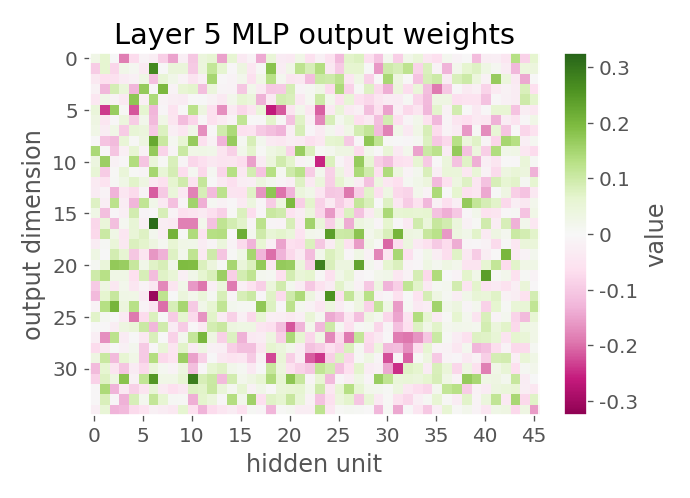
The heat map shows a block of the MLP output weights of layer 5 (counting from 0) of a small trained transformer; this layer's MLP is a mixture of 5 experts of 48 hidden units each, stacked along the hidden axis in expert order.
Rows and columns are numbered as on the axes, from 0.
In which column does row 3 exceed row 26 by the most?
20
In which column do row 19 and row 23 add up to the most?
24
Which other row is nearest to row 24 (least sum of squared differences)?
12
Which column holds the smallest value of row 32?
2
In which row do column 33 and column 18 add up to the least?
5
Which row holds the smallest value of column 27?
18
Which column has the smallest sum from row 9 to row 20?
36
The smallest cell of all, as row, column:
23, 6
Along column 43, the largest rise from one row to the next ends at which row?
17
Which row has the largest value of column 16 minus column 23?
33
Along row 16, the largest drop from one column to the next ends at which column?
7
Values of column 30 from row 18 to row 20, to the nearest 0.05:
-0.2 -0.05 0.05
